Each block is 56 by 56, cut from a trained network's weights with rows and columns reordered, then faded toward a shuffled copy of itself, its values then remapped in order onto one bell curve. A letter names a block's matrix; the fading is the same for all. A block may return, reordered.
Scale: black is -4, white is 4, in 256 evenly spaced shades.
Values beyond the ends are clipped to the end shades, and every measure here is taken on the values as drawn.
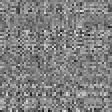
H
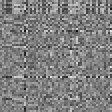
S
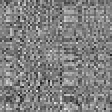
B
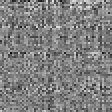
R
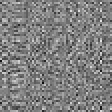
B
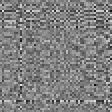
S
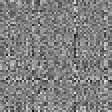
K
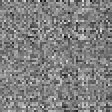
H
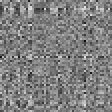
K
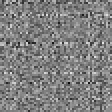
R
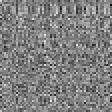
B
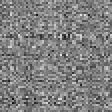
H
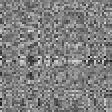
K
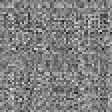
H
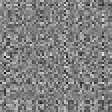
K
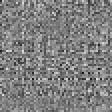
R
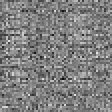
H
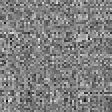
H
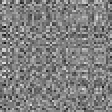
B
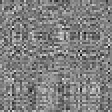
B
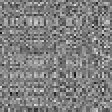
B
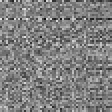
S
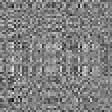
B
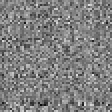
H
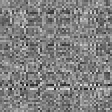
S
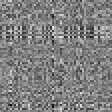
S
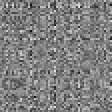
K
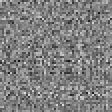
H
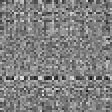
S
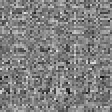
H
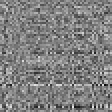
S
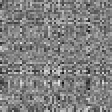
K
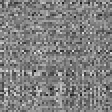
R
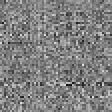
R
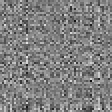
K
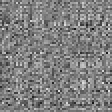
H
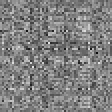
H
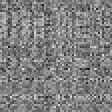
H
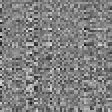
K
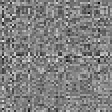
K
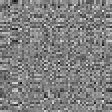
B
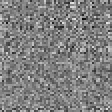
H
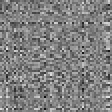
K
